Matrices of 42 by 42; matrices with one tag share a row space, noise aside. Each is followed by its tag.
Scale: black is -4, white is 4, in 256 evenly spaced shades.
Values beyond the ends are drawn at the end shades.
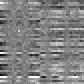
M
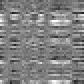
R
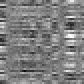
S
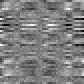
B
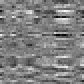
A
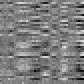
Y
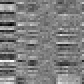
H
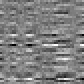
A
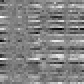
M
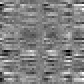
B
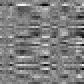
Y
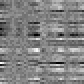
M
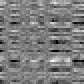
R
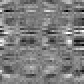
B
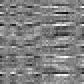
A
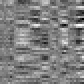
Y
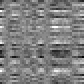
R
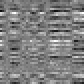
R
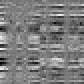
M
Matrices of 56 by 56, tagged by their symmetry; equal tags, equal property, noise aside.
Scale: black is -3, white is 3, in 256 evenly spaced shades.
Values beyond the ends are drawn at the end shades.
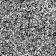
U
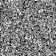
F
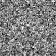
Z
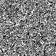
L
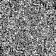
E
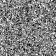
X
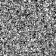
X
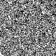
U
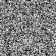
Z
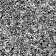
L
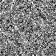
L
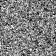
X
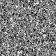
E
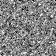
U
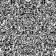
Z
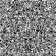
Z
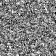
E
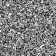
X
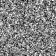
X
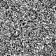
L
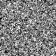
X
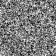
U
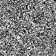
U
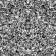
Z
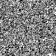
F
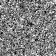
X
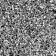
L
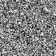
U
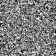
E
